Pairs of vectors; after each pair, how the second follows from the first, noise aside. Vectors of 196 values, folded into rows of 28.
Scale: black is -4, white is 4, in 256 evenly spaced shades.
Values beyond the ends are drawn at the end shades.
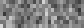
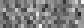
reversed.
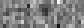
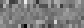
reversed, negated, partly zeroed.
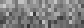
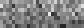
reversed, negated.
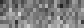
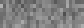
reversed, negated, shrunk.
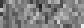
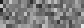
sign-scrambled.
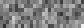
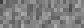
reversed, negated, shrunk.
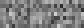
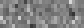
reversed, negated, partly zeroed.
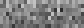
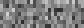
sign-scrambled.
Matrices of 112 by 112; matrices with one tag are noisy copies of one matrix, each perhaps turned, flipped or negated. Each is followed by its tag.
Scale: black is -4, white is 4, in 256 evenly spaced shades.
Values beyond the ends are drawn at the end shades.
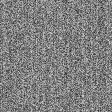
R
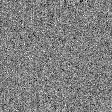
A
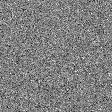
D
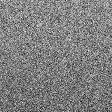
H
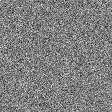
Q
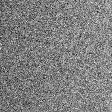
H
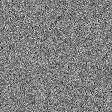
D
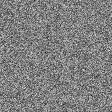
Q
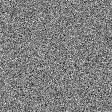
D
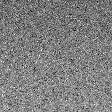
H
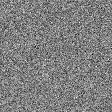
Q
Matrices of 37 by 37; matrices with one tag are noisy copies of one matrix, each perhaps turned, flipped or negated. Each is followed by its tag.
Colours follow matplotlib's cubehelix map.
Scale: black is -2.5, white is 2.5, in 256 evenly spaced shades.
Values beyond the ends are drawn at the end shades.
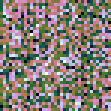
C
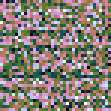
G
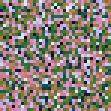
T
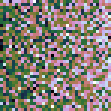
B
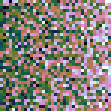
B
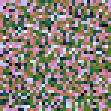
T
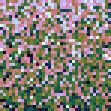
B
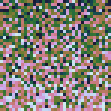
B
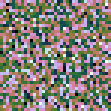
T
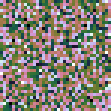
T
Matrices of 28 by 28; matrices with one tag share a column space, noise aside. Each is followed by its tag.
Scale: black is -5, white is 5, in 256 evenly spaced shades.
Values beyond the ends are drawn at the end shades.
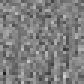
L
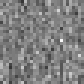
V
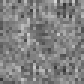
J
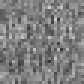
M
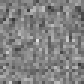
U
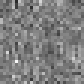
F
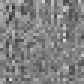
J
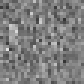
M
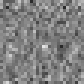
F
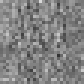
J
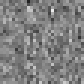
U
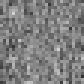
V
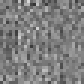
F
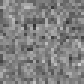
M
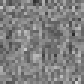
F
